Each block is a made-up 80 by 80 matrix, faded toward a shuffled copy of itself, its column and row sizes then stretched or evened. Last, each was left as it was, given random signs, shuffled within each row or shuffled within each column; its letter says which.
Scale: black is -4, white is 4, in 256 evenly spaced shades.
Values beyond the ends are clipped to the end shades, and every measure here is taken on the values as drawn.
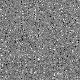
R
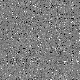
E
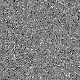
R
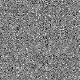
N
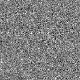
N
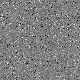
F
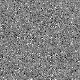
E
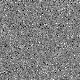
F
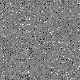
E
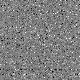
F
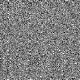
N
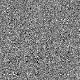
E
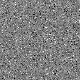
R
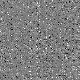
E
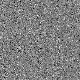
R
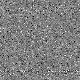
F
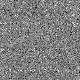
F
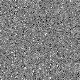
R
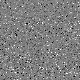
F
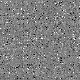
N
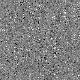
R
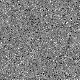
F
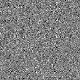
N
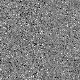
R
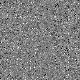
R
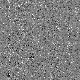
R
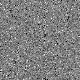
R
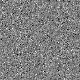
R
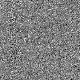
R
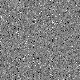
R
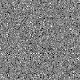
N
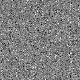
R
